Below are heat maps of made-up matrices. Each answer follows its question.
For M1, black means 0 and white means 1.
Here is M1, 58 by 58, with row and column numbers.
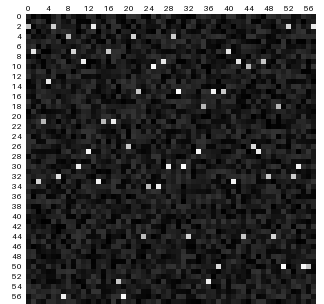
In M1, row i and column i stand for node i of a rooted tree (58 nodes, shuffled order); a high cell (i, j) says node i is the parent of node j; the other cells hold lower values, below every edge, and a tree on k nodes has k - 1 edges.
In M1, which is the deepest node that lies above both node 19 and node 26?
56
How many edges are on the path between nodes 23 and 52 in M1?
9
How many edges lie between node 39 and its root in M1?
6
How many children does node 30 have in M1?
4
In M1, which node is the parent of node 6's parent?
44
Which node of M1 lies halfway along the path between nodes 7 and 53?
50
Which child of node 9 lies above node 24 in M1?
27
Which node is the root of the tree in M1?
33
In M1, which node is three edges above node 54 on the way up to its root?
21
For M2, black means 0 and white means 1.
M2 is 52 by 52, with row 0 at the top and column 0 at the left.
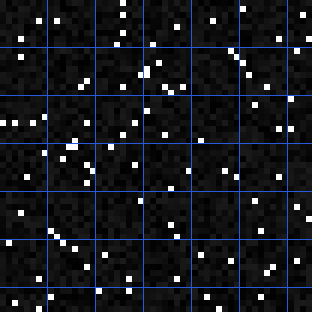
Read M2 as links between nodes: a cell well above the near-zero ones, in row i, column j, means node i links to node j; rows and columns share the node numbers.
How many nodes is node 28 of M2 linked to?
3
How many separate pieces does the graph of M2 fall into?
9
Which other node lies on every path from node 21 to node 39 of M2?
node 46
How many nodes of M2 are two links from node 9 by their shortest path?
3
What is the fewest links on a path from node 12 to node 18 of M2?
2
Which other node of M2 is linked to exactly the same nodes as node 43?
node 8
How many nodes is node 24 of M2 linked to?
3
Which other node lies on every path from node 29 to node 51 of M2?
node 6
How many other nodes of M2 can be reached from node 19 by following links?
2
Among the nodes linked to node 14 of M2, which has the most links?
node 20
